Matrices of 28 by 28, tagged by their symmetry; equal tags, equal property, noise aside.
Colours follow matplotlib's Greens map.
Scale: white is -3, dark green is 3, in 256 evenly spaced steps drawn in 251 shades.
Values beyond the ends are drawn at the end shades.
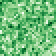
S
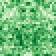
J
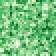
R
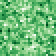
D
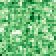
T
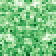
J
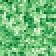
R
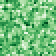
T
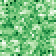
D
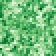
D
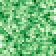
D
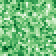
T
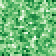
D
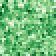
R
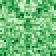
J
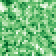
T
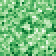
S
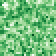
R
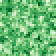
S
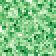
S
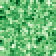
S
